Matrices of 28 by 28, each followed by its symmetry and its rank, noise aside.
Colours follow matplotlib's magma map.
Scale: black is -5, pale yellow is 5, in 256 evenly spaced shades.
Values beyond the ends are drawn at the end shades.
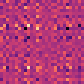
antisymmetric, rank two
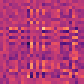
antisymmetric, rank two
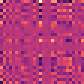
no symmetry, rank two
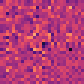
symmetric, rank four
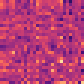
no symmetry, rank three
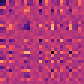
symmetric, rank two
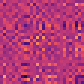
symmetric, rank three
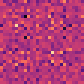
no symmetry, rank three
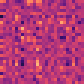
no symmetry, rank four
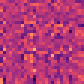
no symmetry, rank three
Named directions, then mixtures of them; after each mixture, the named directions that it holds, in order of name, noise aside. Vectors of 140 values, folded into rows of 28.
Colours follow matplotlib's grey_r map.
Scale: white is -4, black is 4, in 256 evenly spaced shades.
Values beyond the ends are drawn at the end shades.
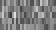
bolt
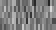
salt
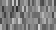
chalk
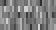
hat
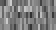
hat.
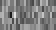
bolt.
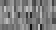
hat, salt.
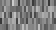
bolt, chalk, salt.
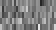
bolt, chalk, hat.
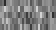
bolt, hat.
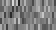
bolt, chalk.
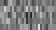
bolt, hat, salt.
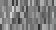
chalk.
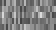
bolt.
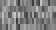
bolt, salt.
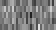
hat, salt.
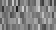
chalk.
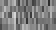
bolt, salt.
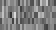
bolt.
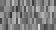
bolt, chalk, salt.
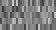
chalk.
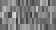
bolt, salt.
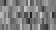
bolt, hat.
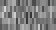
bolt, hat, salt.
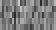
bolt, hat.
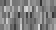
hat.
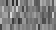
chalk.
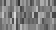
bolt.
